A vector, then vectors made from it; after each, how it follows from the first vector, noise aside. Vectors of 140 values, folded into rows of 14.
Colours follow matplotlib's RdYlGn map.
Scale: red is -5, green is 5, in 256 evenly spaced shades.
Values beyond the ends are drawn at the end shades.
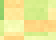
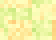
reversed, negated, shrunk.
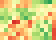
reversed, negated, scaled up.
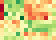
negated, scaled up.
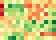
negated, scaled up.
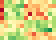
negated, scaled up.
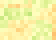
reversed, negated, shrunk.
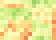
reversed, negated.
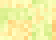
reversed, negated, shrunk.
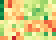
scaled up.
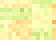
reversed, negated, shrunk.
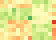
reversed, negated.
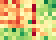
wrapped around, negated, scaled up.
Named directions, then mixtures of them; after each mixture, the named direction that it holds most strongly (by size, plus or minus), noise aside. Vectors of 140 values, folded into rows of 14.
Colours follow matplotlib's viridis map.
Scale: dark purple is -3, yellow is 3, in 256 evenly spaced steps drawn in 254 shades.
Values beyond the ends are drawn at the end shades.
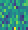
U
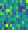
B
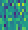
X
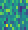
B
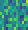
U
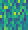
X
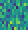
U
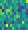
B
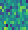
B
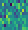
X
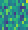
B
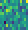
B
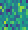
B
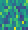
U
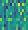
X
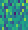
X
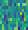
X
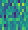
X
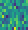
U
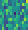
X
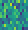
X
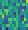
U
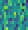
X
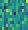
B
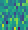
U
